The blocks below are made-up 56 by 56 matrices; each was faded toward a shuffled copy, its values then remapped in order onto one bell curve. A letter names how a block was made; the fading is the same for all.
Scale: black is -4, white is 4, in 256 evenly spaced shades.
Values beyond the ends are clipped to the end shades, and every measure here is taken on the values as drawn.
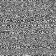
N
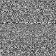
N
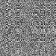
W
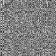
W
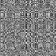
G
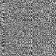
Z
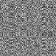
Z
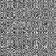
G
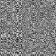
W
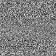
N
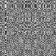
G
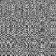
Z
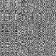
W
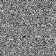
N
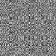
Z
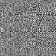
Z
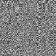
W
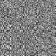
W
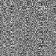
W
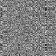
W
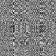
G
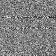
N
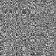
W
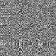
W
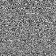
N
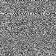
N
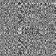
Z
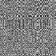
Z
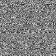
N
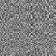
G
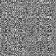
W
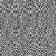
G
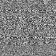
N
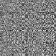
Z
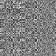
Z
